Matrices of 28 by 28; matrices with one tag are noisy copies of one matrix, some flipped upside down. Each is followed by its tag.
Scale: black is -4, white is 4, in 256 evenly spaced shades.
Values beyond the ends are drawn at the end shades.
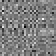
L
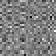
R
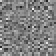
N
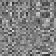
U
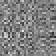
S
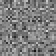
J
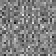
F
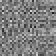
L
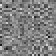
N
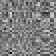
U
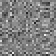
U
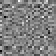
N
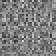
F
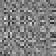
S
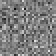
F
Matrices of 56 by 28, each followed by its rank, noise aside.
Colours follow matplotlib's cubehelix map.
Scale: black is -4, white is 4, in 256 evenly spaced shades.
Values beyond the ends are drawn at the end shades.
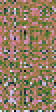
three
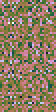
four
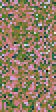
seven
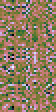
four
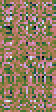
three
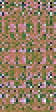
three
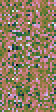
five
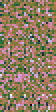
six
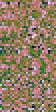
five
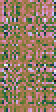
three
